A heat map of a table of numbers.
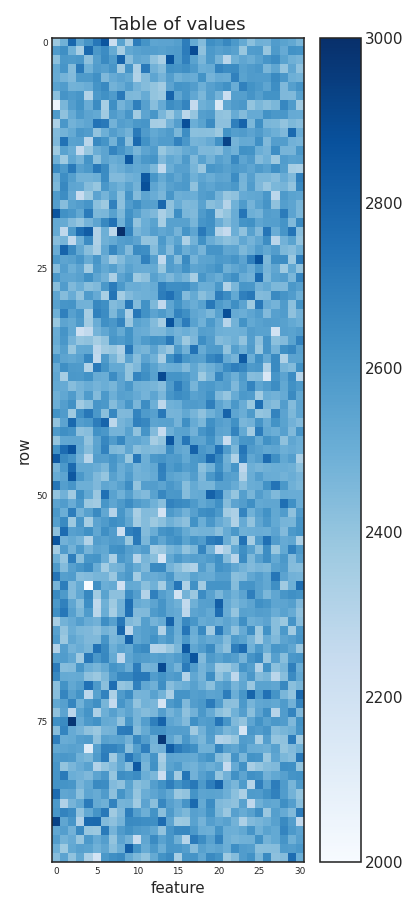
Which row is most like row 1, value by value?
68
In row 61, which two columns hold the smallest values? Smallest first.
15, 11
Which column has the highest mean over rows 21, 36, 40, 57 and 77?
8
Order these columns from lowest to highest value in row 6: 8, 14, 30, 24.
30, 24, 8, 14
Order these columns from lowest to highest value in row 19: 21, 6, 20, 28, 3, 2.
20, 21, 6, 3, 2, 28
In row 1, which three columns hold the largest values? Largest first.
17, 4, 16
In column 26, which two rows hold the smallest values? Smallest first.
37, 36
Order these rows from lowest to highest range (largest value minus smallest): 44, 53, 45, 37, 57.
53, 45, 57, 44, 37
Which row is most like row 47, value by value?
48
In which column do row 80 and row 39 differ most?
10
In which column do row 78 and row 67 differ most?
14
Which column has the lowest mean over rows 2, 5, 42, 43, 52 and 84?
13
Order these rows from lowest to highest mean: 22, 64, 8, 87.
22, 8, 64, 87
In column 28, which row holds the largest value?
51
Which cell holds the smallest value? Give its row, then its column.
60, 4
